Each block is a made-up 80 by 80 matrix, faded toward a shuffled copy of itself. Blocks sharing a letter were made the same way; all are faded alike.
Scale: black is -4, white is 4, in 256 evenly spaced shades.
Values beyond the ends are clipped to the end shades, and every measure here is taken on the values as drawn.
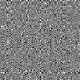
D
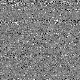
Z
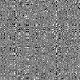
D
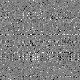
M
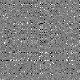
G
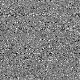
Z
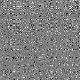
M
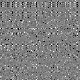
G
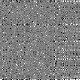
G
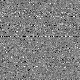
Z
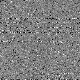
Z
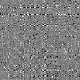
G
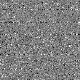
Z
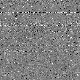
Z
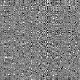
D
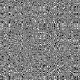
D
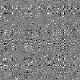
G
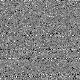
Z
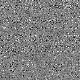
Z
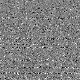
Z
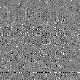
M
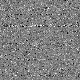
Z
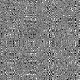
D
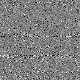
Z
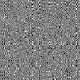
D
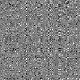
D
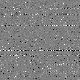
M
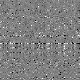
M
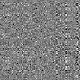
D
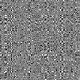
D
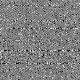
Z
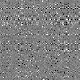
G
